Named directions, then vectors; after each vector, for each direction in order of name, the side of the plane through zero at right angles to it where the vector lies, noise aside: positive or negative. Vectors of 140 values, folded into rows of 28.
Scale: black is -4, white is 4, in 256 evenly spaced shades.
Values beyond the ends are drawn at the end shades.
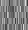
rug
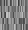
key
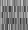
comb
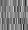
positive, positive, negative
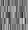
negative, negative, negative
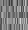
negative, negative, positive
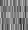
positive, positive, negative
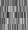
negative, negative, negative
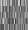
positive, negative, positive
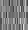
negative, negative, positive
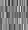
negative, negative, positive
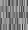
negative, negative, positive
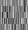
positive, negative, negative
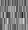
negative, negative, negative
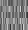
negative, negative, positive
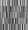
positive, negative, positive
